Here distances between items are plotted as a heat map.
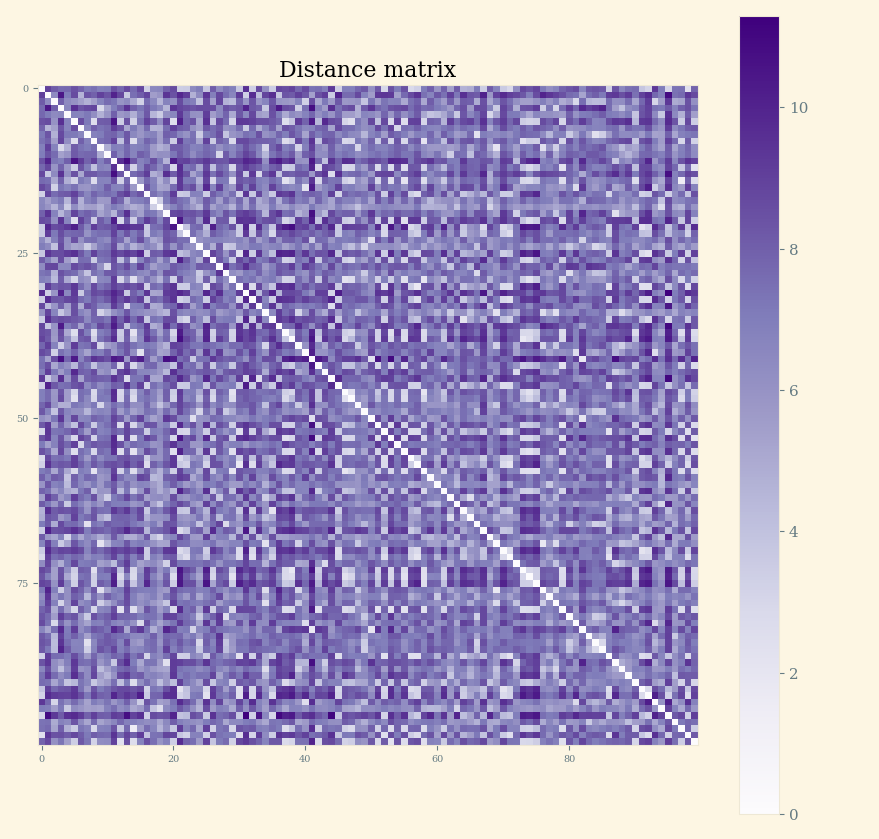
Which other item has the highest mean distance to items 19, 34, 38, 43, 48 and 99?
41
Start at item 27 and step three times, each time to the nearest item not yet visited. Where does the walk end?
65
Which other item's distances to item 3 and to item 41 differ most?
82
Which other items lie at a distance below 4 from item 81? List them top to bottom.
2, 15, 40, 93
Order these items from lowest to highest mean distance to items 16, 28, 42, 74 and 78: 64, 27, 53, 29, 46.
29, 46, 53, 64, 27
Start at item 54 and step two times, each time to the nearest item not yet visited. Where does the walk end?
31
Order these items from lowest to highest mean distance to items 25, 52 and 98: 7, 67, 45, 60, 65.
45, 67, 65, 60, 7
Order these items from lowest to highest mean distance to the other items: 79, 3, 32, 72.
79, 72, 32, 3
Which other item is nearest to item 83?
96
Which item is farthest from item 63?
95
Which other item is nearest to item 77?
60
